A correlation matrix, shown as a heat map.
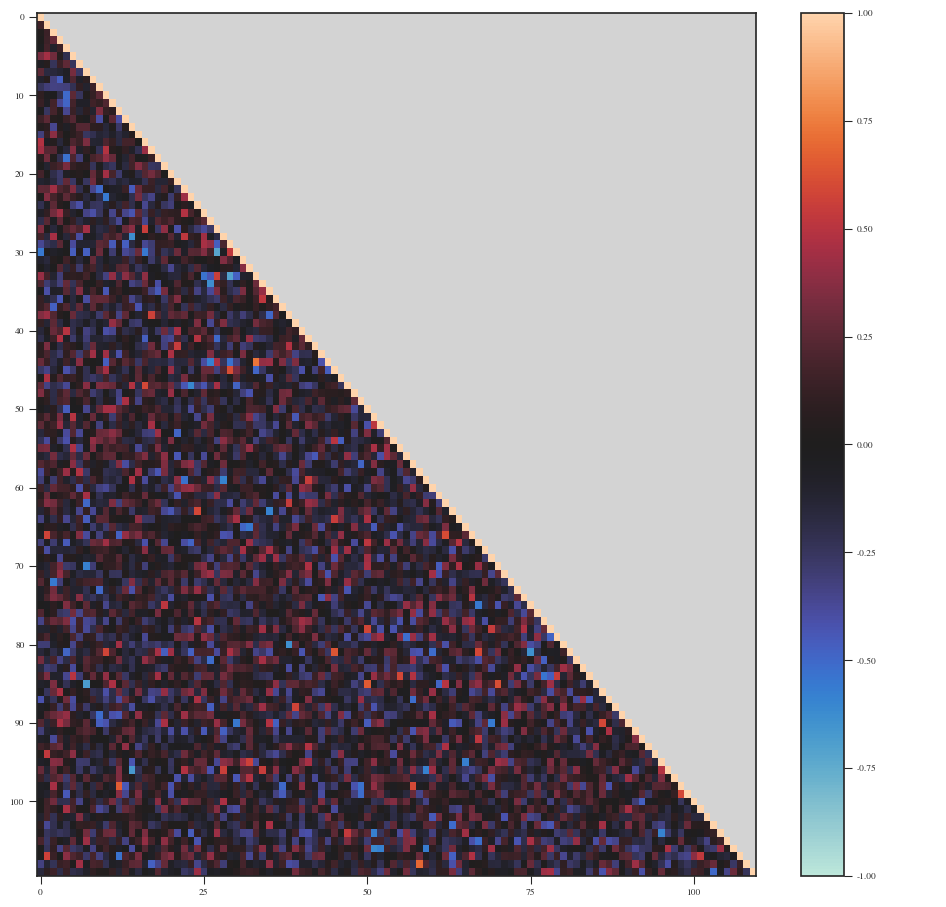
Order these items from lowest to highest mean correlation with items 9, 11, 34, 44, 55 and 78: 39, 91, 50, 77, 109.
77, 91, 109, 39, 50
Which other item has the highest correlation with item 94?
1
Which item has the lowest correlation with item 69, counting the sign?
90
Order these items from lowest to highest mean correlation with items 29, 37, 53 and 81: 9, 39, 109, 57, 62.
57, 62, 39, 109, 9
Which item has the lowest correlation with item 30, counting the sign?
27
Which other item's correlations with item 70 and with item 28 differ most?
59
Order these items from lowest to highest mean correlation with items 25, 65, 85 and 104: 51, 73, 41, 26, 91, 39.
51, 91, 41, 26, 73, 39
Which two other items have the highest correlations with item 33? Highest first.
44, 27
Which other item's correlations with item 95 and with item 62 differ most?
65
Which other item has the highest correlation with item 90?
86
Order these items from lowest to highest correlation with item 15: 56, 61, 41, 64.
41, 61, 56, 64
